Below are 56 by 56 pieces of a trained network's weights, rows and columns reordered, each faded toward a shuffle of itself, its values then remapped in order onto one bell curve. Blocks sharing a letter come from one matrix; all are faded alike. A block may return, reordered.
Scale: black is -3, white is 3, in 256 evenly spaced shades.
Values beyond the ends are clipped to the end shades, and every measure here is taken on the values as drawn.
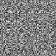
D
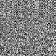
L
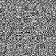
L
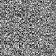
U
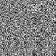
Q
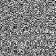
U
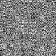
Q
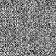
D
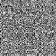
U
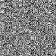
L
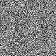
L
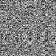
L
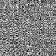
U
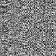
Q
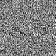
D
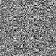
Q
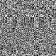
D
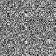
Q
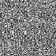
D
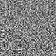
L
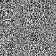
U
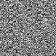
Q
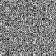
L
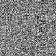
U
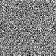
L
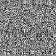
Q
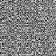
Q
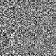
Q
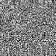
L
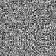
L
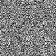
U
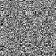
U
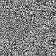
D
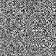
Q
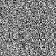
D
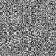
L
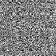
L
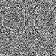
L
